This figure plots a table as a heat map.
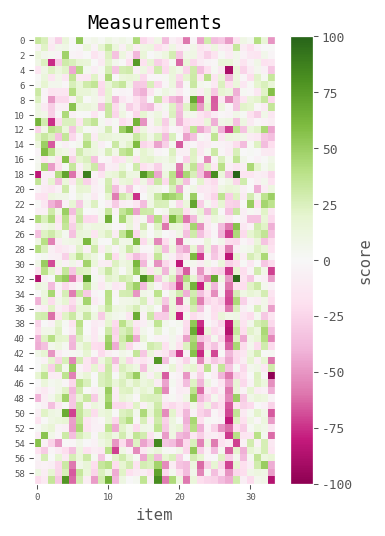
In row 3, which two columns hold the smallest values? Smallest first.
2, 20
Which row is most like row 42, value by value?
33
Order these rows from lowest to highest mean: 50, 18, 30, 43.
43, 30, 50, 18
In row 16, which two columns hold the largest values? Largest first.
4, 28
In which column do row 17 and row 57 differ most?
5
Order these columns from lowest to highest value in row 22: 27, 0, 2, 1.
2, 27, 1, 0
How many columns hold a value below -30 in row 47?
5
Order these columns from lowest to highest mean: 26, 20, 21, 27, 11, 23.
27, 23, 20, 21, 11, 26
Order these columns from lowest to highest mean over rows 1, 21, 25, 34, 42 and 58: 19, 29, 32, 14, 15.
14, 29, 15, 19, 32
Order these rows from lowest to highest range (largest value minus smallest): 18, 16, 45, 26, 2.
2, 16, 26, 45, 18
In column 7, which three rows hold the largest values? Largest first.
18, 32, 27
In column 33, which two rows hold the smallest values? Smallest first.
45, 59
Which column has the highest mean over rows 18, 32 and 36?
28
